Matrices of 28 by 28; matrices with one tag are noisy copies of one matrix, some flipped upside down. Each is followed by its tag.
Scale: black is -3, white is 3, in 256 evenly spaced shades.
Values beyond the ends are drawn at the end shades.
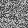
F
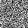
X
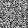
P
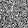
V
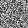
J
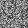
P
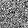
F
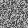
J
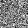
V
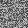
P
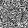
P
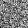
V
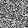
F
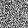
V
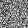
V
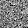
V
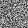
X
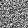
F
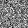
P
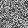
F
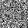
P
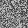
P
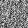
J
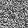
F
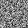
J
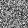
P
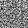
P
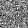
P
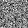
P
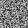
J
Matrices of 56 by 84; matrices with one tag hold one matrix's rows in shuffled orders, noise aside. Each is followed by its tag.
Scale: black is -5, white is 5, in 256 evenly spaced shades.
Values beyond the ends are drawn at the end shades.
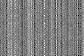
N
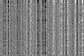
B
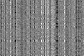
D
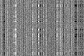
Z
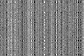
N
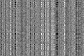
D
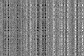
B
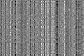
D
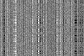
Z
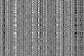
Z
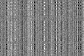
N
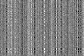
N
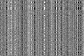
N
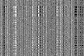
Z
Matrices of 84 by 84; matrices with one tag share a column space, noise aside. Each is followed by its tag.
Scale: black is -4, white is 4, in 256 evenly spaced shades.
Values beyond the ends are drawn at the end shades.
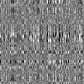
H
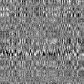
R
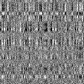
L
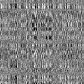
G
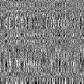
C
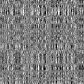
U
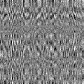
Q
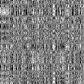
U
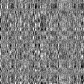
G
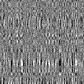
C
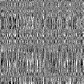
C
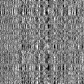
U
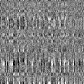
C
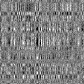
L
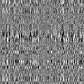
H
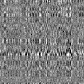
R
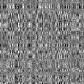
G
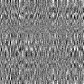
Q
